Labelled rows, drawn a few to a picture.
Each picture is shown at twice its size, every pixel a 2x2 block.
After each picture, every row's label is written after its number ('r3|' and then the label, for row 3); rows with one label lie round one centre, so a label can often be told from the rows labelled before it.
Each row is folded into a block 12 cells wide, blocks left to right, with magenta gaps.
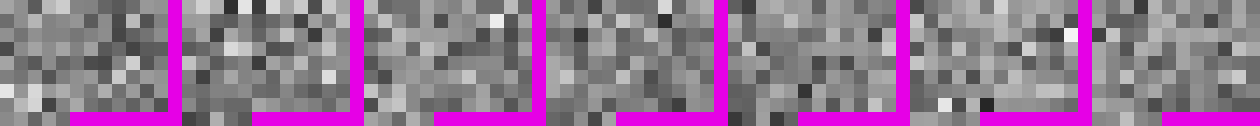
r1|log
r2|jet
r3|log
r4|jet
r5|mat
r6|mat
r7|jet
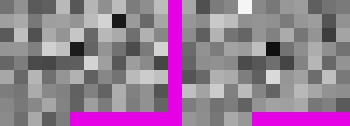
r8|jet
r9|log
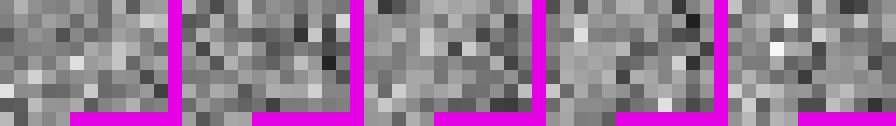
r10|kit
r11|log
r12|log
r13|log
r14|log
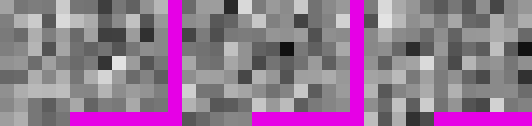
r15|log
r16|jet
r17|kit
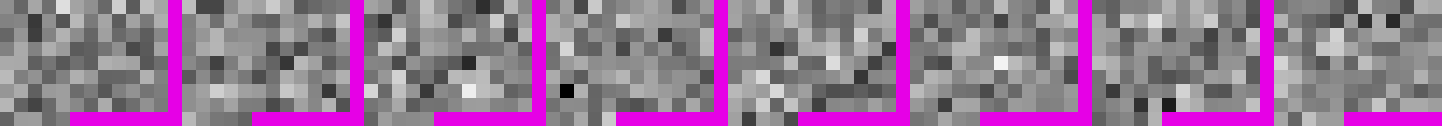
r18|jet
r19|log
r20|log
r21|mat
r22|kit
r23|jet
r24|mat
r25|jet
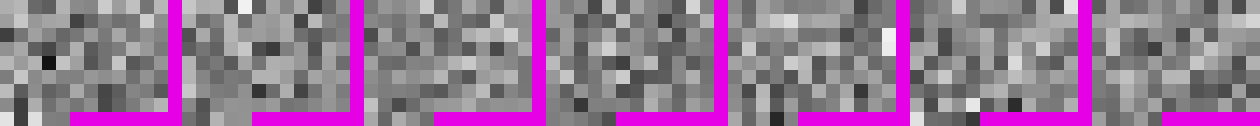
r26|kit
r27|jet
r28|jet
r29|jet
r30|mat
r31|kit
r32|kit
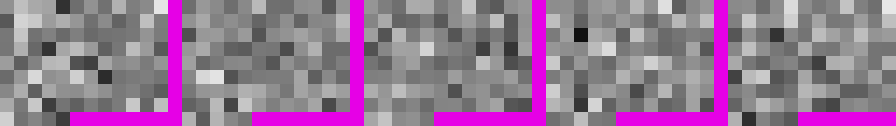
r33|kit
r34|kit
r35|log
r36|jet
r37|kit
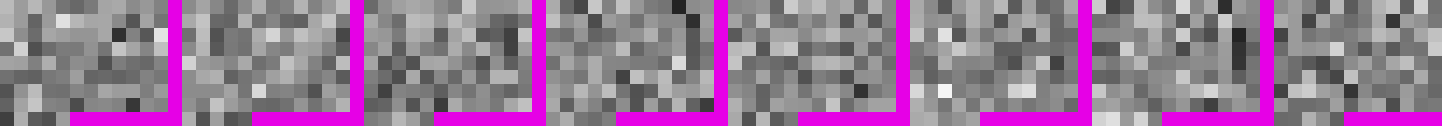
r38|mat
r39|kit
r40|mat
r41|log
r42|jet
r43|log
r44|log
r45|jet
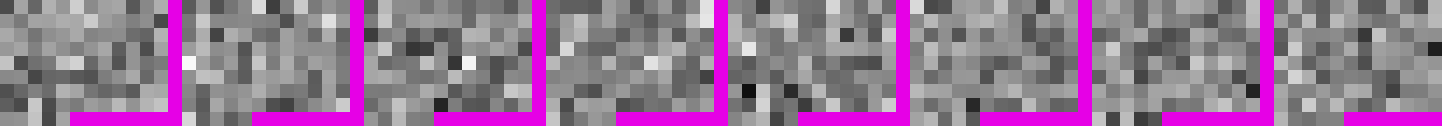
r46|mat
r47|kit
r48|kit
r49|kit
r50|mat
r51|log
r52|kit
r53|kit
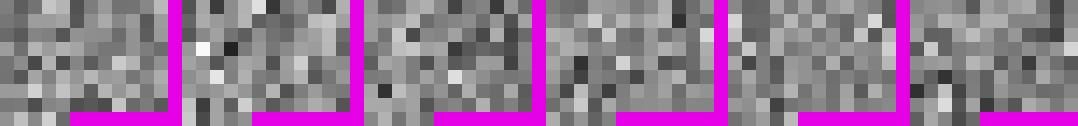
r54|log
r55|kit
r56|log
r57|mat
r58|mat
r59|mat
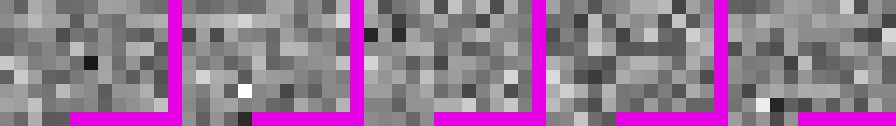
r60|kit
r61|kit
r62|jet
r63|jet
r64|mat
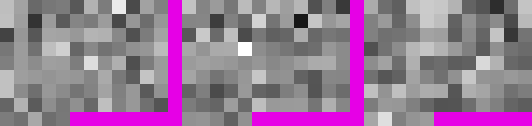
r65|jet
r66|jet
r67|log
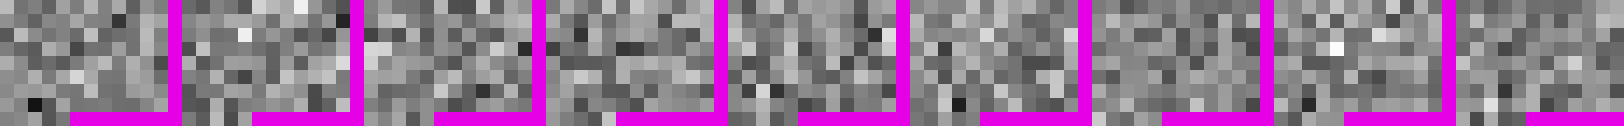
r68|jet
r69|mat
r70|kit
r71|jet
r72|mat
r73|mat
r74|log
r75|jet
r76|kit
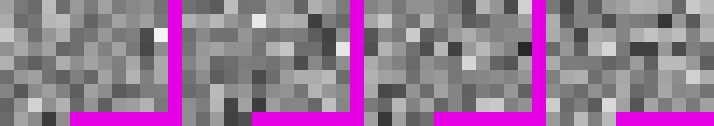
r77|mat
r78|mat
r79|kit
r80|jet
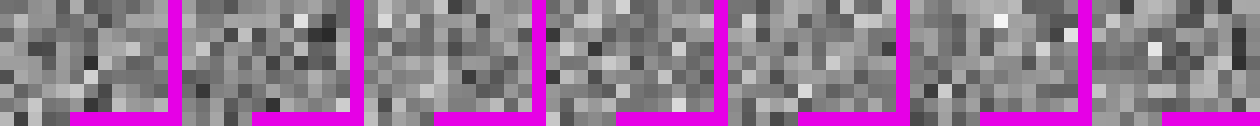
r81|kit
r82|mat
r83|kit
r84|kit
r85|kit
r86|mat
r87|log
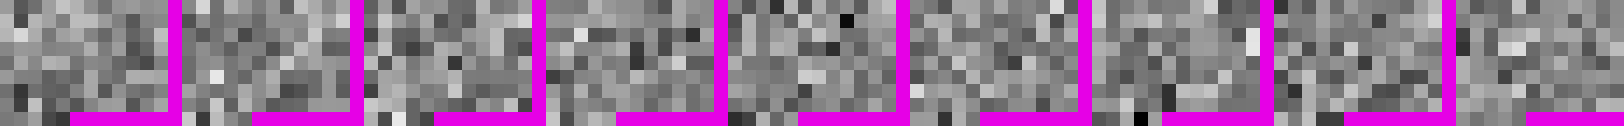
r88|mat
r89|kit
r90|kit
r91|log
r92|jet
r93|log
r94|mat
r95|kit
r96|jet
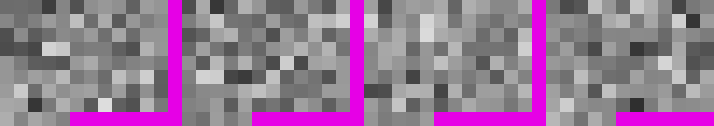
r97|jet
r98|kit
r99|mat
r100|log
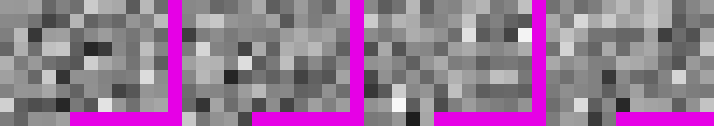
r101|jet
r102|kit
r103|mat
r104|mat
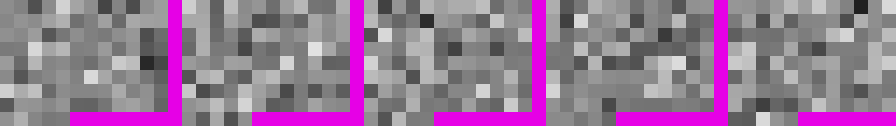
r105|log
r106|kit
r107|jet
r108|log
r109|jet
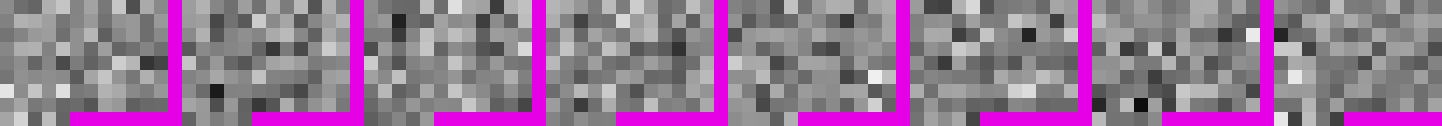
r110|log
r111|jet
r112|jet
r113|jet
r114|jet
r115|log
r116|mat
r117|kit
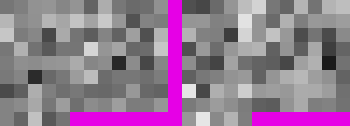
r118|mat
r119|log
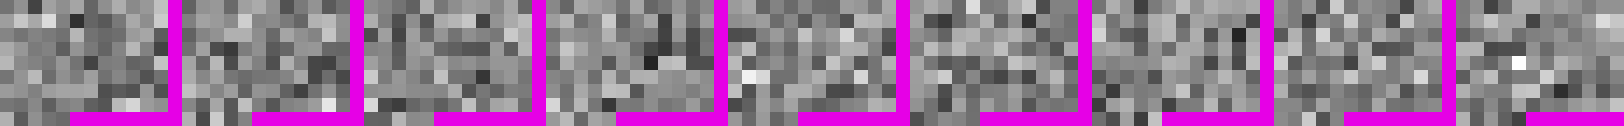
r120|kit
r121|kit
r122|jet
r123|log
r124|kit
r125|jet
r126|mat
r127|jet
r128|kit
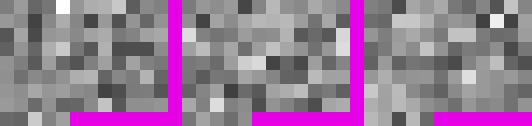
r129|jet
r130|mat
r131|log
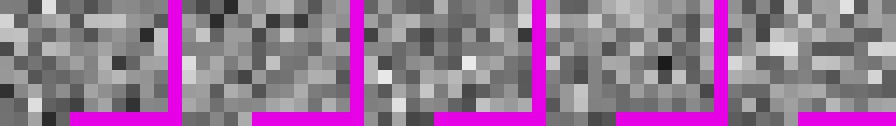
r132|mat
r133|jet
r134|kit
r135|mat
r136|jet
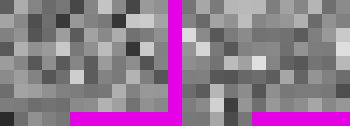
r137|jet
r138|mat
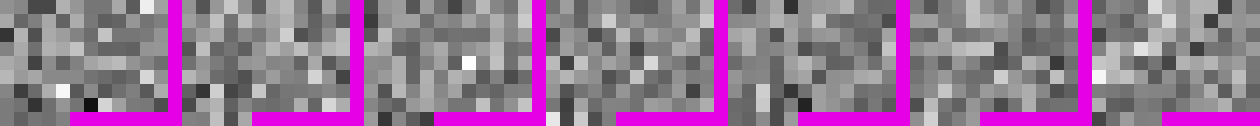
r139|jet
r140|mat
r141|kit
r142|kit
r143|mat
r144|log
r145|jet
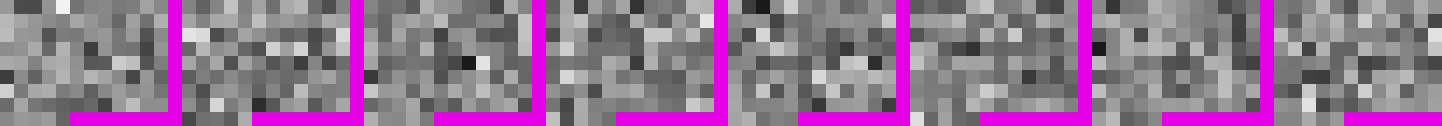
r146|log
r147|mat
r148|log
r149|kit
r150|log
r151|kit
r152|log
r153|mat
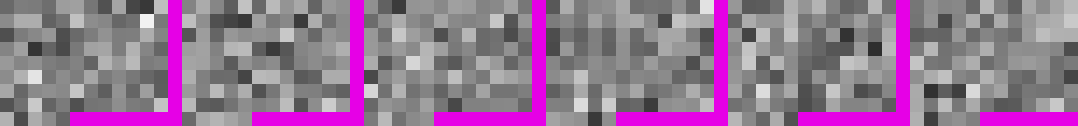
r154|kit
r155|jet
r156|log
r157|kit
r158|log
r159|kit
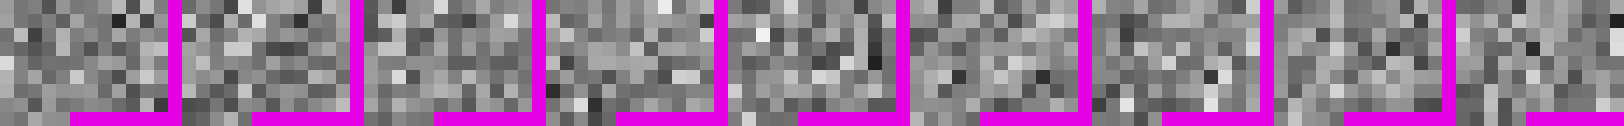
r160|jet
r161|jet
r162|kit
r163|mat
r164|log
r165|kit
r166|mat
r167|log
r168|mat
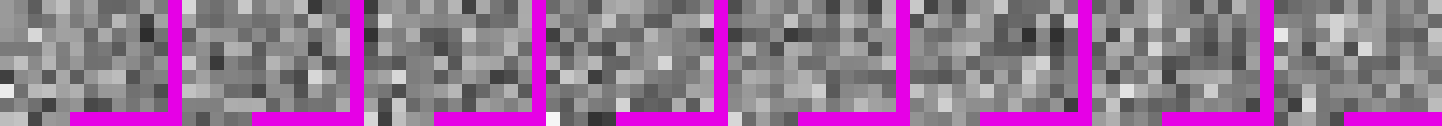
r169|log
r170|jet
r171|kit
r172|kit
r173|kit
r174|log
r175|log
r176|mat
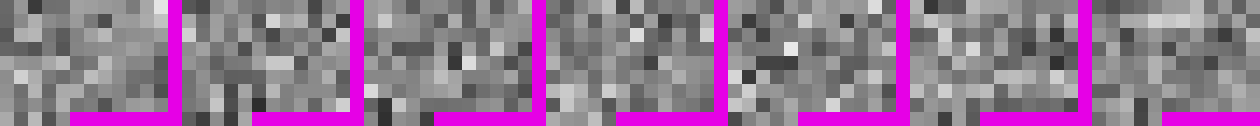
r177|kit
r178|mat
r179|kit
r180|log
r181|jet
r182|log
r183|mat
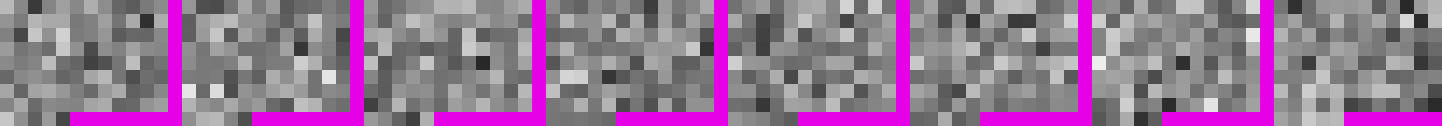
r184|log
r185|log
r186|mat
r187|kit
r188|jet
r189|jet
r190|mat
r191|log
